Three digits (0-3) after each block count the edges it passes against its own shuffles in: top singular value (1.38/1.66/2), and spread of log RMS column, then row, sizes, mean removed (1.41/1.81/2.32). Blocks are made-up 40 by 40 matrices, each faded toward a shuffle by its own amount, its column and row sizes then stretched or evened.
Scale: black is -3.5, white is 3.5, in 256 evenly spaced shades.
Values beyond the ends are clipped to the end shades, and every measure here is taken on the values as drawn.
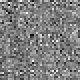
2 1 1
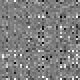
2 3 2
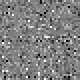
0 1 1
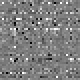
1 1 3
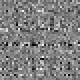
2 0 3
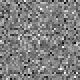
2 1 0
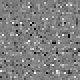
0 0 2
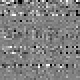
1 1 3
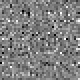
2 1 2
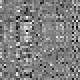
3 3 0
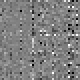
1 3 1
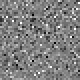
1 0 0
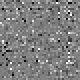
1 1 1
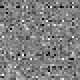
1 1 2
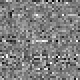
1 0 3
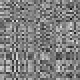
3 3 0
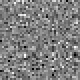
2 1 1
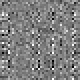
3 3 1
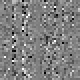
0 3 0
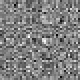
3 1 1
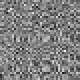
3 0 2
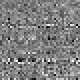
3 1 3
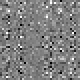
2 3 1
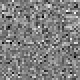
1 1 1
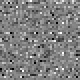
0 0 3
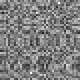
3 0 1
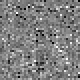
1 0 0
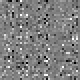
1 3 1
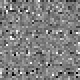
1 1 2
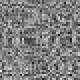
3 0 2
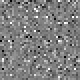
1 1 1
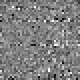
0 1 2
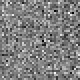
1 1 1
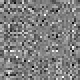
3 1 1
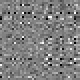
3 2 3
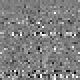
1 0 3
